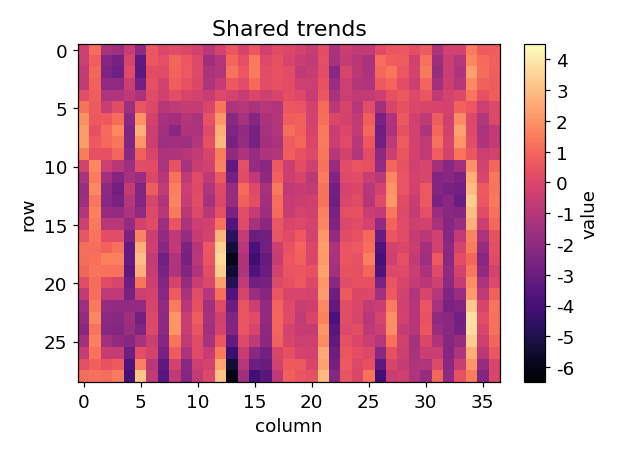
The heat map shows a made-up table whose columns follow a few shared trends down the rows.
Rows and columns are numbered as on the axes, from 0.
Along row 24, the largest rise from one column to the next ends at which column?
34
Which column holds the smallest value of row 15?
13
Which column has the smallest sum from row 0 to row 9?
4
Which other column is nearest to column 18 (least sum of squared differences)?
19
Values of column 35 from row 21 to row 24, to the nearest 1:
-1 0 0 0
